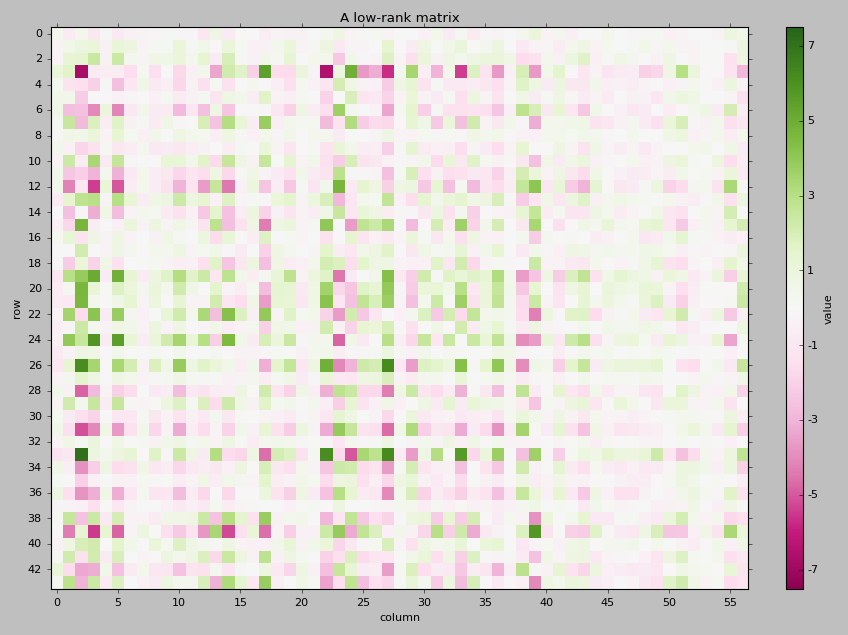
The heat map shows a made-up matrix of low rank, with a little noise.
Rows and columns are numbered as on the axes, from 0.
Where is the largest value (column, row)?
2, 33
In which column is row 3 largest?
17
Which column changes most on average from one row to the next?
3
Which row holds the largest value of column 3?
24
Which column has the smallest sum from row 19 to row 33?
23
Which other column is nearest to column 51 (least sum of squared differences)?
15
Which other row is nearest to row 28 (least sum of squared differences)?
34
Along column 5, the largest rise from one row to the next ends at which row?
13
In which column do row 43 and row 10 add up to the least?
39
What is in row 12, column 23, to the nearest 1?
5
